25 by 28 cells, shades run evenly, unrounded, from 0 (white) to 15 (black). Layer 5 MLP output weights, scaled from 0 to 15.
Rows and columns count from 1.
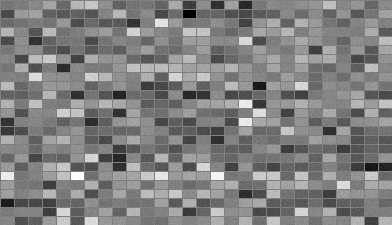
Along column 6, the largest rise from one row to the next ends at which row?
21
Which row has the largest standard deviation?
19
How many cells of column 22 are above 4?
22
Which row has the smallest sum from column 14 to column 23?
20
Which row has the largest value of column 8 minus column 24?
18
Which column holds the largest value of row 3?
10
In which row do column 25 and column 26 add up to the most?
17
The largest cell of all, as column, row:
14, 2
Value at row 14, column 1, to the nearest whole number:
12
